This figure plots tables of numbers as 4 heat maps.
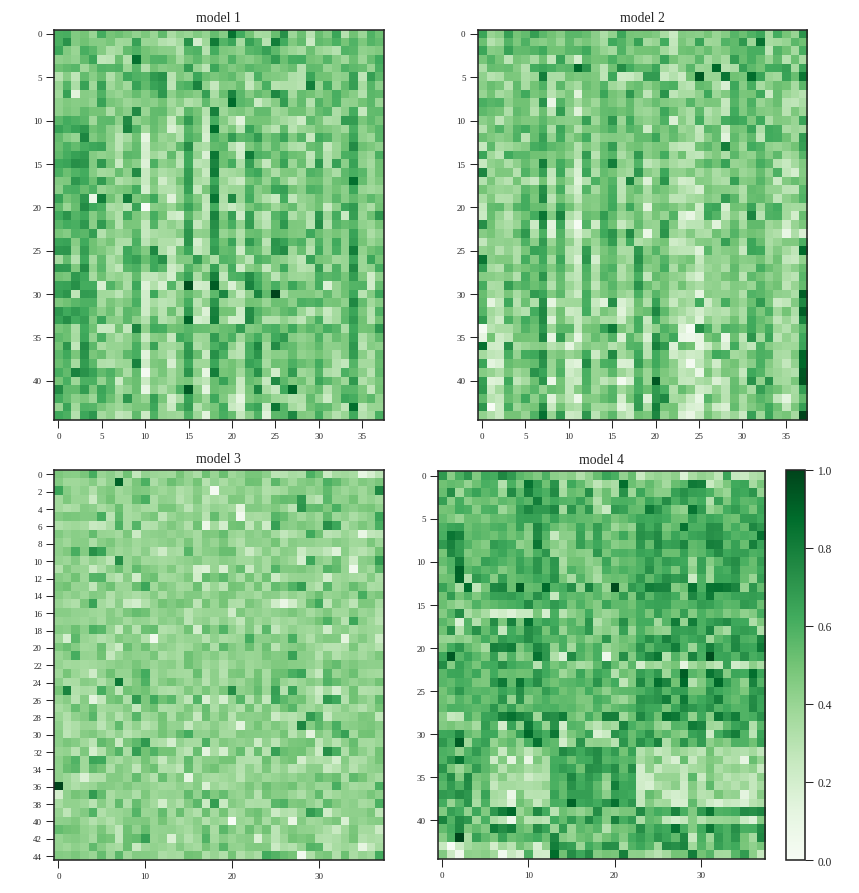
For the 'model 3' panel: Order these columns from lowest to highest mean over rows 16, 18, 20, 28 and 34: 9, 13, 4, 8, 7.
7, 13, 9, 8, 4
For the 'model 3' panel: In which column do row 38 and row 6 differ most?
18
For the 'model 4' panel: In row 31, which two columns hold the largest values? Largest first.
2, 11
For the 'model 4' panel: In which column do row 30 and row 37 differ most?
10
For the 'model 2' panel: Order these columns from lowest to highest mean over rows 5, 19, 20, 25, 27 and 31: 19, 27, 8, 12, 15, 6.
8, 19, 27, 6, 12, 15
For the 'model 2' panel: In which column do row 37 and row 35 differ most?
28
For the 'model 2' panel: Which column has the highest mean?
7
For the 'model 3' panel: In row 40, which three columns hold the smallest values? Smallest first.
20, 27, 33
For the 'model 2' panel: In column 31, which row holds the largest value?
5
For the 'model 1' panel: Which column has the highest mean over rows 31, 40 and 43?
34
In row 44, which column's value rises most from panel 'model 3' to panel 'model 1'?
28
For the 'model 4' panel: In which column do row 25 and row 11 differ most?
31
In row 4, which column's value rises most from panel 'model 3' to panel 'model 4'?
21
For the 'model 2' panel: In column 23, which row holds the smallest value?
35
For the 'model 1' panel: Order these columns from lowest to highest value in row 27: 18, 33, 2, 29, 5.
29, 33, 2, 5, 18
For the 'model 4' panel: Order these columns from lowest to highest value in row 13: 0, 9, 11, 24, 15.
11, 0, 15, 24, 9
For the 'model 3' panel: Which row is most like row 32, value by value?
26
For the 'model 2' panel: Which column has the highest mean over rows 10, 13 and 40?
37
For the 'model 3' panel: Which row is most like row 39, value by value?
28
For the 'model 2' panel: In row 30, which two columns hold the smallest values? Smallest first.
25, 11
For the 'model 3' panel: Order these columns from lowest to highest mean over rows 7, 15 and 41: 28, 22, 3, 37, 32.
37, 32, 28, 3, 22
